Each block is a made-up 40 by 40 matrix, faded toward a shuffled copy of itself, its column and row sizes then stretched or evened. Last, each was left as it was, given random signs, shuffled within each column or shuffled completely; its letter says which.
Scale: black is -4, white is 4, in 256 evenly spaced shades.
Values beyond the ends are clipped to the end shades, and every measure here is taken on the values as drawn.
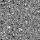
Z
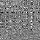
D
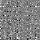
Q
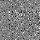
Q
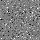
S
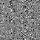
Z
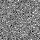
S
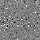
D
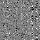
Q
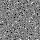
S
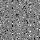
Z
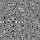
Q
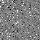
Z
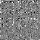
Q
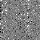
Z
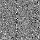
Z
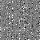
Z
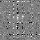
D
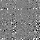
Q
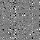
Q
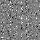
Z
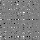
D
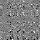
D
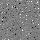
S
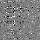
D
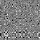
D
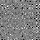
D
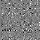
Q
